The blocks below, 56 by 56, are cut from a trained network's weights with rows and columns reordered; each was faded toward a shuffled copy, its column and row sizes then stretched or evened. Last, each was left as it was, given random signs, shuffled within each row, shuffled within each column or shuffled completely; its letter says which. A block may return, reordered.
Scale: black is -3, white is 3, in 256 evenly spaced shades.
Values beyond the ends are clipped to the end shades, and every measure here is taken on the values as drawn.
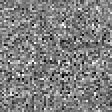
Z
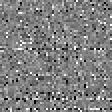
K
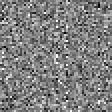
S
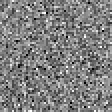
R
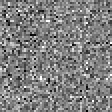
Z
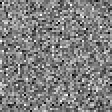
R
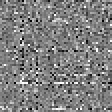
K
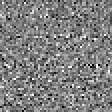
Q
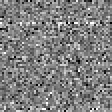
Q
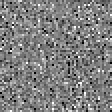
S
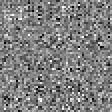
K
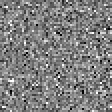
S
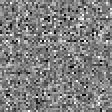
Z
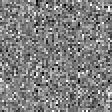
S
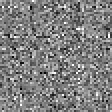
Z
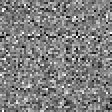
K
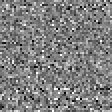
Q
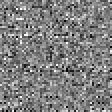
Z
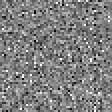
S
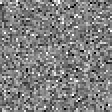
R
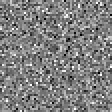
R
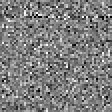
Z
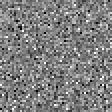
R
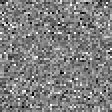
Q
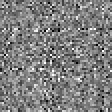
K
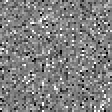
S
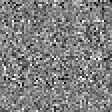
Z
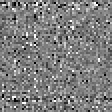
Z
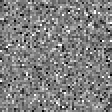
R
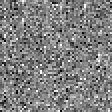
S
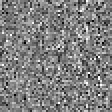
S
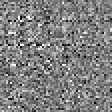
K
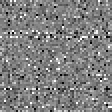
Q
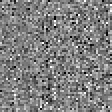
S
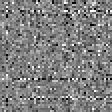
K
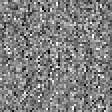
S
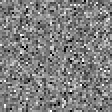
S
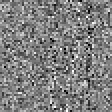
S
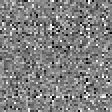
Z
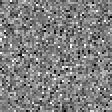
R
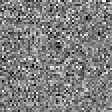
K
